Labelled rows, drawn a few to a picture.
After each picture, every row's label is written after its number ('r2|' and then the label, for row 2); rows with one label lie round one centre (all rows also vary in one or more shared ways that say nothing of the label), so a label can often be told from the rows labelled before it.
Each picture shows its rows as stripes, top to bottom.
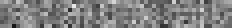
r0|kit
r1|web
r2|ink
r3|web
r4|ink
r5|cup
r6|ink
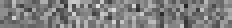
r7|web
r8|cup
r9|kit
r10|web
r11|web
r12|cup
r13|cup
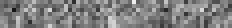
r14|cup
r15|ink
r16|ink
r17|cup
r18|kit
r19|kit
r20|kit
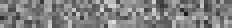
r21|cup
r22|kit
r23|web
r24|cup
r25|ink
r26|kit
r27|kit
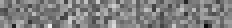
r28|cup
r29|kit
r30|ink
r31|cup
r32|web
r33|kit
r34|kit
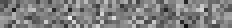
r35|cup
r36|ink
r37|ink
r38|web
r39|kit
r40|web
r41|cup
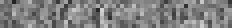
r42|ink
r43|cup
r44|web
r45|web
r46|web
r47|ink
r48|ink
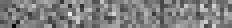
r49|web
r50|ink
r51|ink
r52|kit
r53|web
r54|ink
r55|ink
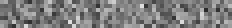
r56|kit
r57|web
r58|cup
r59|ink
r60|ink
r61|kit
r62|web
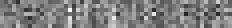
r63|ink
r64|cup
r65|kit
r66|cup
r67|kit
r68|kit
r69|kit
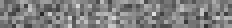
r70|web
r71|ink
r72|ink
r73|cup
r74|kit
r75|cup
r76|kit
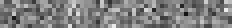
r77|web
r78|web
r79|kit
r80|cup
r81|ink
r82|ink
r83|kit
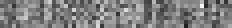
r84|cup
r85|ink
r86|web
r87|cup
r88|web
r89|cup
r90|cup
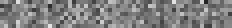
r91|kit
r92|cup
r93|web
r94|ink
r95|cup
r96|web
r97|kit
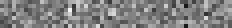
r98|web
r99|cup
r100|kit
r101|kit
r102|web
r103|ink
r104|cup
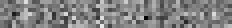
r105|web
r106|cup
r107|web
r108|ink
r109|web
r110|cup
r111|web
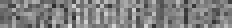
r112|cup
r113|web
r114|cup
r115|cup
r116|cup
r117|cup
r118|kit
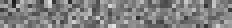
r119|ink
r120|kit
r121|ink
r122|web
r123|cup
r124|web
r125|kit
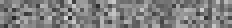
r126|kit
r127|web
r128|ink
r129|kit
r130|ink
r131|web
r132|ink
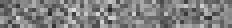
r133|cup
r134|ink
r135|web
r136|cup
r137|kit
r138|web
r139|ink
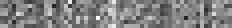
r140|kit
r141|ink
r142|kit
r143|kit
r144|cup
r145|ink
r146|kit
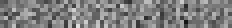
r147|ink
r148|cup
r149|web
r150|ink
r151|web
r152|cup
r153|cup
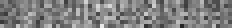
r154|cup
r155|cup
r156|cup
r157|ink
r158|cup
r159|ink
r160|web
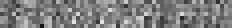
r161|cup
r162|ink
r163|kit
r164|ink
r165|web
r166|web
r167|cup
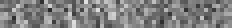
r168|cup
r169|kit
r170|cup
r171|kit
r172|kit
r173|web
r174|web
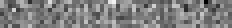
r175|kit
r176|cup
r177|cup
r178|ink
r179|ink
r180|cup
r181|ink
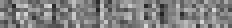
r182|web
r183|web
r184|ink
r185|web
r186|web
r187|ink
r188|ink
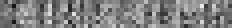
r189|ink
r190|ink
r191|ink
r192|web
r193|cup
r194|ink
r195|cup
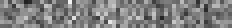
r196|kit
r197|kit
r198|cup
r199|cup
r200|web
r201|kit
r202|cup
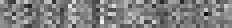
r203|web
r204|kit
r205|web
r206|kit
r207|web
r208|web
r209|kit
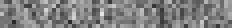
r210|web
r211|kit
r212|web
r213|web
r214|web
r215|ink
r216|cup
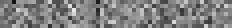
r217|ink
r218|kit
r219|web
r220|web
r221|ink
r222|kit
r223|web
